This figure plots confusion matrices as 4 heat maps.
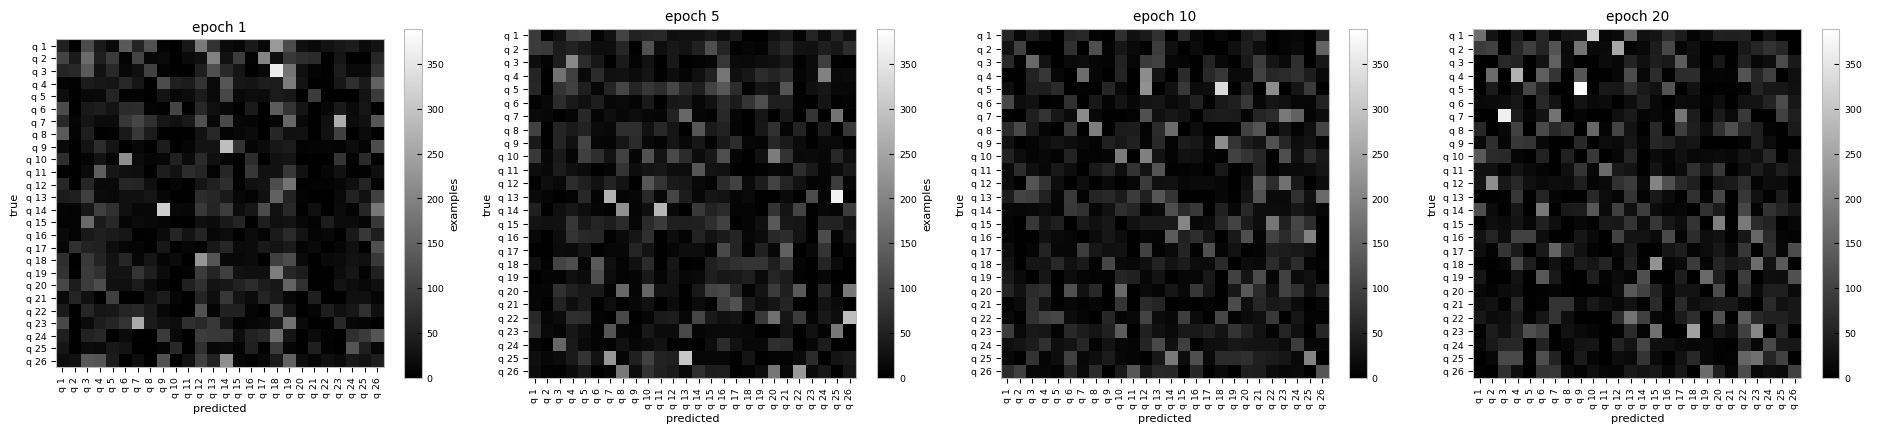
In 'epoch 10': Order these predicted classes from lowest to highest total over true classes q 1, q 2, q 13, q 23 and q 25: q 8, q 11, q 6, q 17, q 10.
q 17, q 11, q 8, q 10, q 6
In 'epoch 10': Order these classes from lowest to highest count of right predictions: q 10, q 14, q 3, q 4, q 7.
q 4, q 14, q 3, q 10, q 7
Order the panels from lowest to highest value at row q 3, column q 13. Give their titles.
epoch 5, epoch 20, epoch 10, epoch 1
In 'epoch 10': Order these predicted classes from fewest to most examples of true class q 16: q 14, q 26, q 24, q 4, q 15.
q 26, q 4, q 15, q 24, q 14
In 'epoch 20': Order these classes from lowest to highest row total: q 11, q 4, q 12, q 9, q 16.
q 9, q 11, q 16, q 12, q 4
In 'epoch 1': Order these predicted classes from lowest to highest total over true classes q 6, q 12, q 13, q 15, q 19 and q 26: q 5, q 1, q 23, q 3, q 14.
q 23, q 5, q 1, q 14, q 3
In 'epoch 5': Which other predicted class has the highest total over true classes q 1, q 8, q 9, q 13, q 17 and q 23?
q 25
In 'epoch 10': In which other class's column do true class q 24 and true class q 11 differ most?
q 15
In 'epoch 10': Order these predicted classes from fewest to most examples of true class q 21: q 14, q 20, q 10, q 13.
q 14, q 20, q 13, q 10
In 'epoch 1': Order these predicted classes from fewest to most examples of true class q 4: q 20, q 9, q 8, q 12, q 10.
q 8, q 20, q 10, q 12, q 9
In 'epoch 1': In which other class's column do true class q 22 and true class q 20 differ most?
q 19
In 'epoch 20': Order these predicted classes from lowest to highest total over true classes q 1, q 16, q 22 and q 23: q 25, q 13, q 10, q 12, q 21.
q 21, q 25, q 12, q 10, q 13
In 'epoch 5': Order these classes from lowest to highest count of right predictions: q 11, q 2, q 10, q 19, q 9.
q 19, q 11, q 9, q 2, q 10
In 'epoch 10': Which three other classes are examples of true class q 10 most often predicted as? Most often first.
q 12, q 23, q 19
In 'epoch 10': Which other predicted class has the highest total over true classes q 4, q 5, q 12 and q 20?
q 18
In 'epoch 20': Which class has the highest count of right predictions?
q 4
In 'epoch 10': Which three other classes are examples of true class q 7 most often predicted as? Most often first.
q 23, q 24, q 12
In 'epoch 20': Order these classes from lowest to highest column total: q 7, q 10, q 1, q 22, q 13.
q 1, q 10, q 7, q 13, q 22
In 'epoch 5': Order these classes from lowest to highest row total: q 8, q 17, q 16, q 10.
q 17, q 16, q 8, q 10
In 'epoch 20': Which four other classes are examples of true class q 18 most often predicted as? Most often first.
q 15, q 23, q 25, q 4
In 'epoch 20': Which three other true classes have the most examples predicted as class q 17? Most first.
q 7, q 3, q 8
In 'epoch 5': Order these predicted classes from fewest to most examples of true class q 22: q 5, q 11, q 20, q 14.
q 11, q 5, q 14, q 20
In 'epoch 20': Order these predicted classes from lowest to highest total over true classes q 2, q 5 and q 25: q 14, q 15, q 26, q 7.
q 26, q 15, q 14, q 7
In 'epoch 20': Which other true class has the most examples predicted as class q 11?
q 18
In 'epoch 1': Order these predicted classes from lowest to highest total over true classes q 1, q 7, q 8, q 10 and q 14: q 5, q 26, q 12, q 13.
q 5, q 13, q 26, q 12
